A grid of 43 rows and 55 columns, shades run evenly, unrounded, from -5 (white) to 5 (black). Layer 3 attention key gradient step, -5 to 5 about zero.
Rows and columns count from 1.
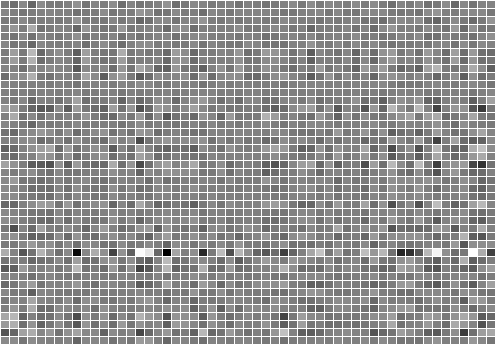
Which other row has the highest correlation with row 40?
41
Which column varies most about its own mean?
49
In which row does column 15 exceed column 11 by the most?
32
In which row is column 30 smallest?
15
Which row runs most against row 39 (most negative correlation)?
37
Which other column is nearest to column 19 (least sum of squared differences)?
9
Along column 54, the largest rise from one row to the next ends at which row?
21
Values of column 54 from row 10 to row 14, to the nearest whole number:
1 0 0 0 3
